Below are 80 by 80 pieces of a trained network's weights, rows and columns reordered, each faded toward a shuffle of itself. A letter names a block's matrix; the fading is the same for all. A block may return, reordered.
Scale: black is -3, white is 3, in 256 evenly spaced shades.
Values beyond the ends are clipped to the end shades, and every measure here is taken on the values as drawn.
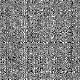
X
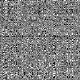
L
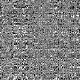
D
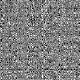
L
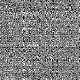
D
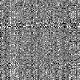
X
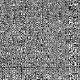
L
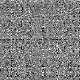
L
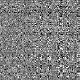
L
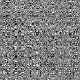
D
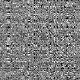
D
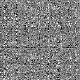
L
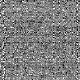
D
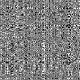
X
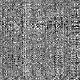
X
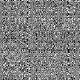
D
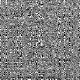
L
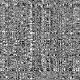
X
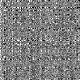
X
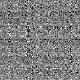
D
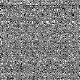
L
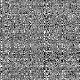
D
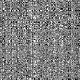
X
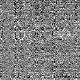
D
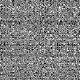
D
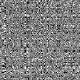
D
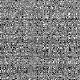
D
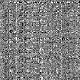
X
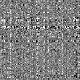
X
